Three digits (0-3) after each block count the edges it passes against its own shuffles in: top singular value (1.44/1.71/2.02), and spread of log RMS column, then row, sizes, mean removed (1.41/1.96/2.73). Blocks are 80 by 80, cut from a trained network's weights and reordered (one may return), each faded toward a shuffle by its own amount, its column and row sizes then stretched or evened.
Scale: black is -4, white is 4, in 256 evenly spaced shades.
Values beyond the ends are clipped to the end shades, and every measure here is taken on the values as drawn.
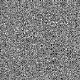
2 2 1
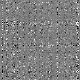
0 3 2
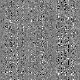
0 3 1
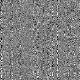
2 3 0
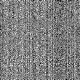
3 0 2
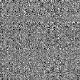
2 2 2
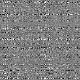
1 2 3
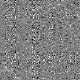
0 3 2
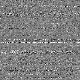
1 0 3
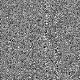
0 2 0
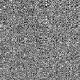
2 1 2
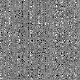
0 3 2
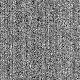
2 0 0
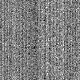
3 1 1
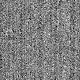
1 0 0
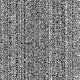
3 2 1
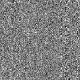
2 2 0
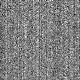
2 0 1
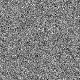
0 0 1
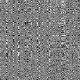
3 3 2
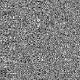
1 2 1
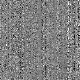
1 3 1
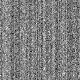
3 0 1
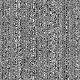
2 3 0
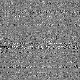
0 0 3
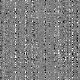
2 3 2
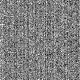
2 0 1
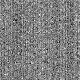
2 0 1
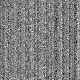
3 2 1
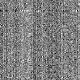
3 0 2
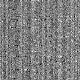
3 0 2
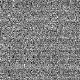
1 2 0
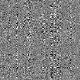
2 3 2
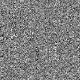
1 2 0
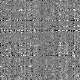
2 2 3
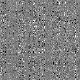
0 3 1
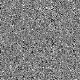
0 2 1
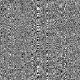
3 3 0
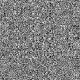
2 1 1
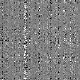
1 3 2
